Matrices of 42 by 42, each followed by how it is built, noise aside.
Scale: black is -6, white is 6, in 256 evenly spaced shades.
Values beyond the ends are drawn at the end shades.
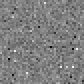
sparse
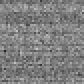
blocks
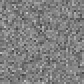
noise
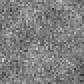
smooth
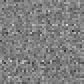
uneven rows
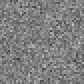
noise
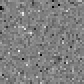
sparse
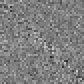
banded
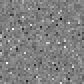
sparse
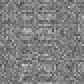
blocks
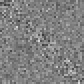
banded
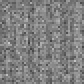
blocks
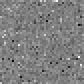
sparse
